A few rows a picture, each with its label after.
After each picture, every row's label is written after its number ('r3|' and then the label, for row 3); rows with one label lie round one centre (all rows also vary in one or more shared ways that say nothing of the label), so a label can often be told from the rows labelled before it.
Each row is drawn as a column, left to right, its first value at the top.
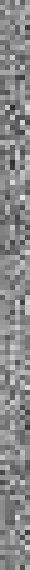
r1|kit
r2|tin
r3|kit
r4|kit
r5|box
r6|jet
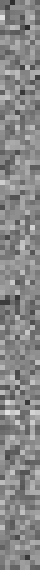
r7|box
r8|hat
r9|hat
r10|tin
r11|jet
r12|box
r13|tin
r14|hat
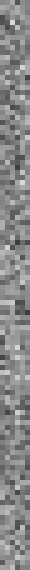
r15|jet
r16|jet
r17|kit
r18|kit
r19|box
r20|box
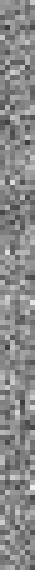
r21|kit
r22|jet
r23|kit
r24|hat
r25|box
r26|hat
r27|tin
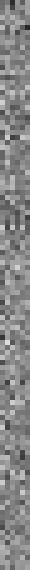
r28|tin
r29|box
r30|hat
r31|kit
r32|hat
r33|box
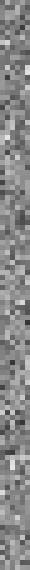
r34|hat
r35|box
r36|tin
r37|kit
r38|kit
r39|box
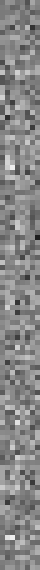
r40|hat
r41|tin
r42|hat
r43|tin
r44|tin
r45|tin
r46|kit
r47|jet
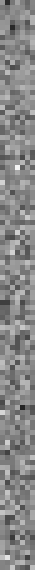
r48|box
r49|hat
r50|jet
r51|tin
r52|box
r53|tin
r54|box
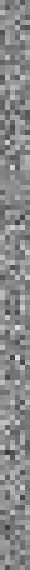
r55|kit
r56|tin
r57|hat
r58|box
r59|tin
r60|jet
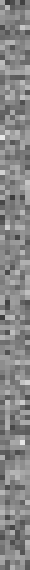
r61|box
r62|hat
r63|hat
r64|hat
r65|hat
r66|box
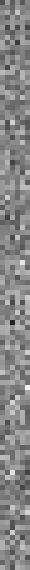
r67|box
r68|kit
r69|hat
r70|kit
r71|jet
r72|jet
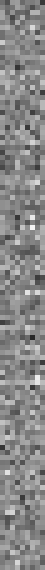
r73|jet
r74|hat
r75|jet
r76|kit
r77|tin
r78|kit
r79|tin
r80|kit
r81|tin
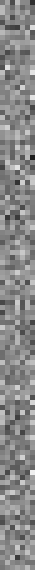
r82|jet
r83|box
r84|hat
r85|jet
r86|box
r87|jet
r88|hat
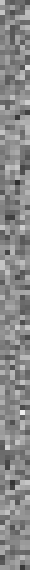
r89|jet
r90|hat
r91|hat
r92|tin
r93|tin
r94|box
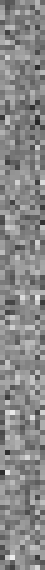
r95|box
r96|hat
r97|tin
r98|kit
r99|kit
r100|kit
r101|kit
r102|jet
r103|kit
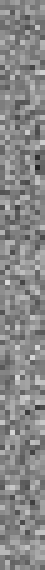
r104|jet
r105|hat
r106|tin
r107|kit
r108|jet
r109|jet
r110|tin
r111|kit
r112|jet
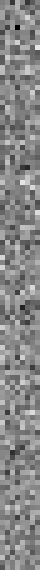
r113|kit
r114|jet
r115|hat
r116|jet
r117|kit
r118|box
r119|hat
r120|box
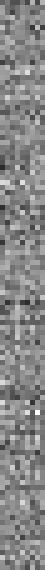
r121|kit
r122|box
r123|hat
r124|hat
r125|box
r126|hat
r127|box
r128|hat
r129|box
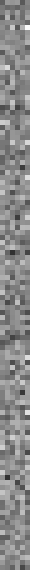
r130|hat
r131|box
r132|tin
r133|kit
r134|jet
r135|tin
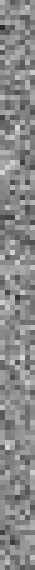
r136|kit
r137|hat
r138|hat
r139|tin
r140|kit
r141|jet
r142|kit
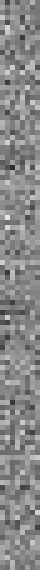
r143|box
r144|tin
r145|box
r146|tin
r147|jet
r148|box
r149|box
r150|tin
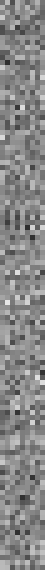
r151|box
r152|kit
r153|hat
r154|kit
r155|tin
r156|kit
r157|jet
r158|kit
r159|tin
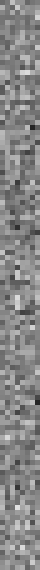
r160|jet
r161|tin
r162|kit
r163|jet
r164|jet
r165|jet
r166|kit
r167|box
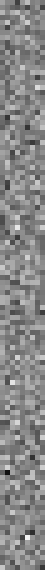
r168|kit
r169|tin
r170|jet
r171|tin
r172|box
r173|kit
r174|hat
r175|box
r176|tin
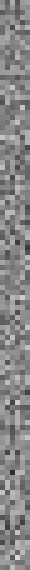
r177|hat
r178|tin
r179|box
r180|hat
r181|jet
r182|kit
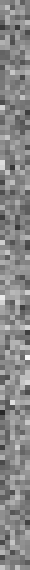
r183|jet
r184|box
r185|kit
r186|kit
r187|kit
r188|kit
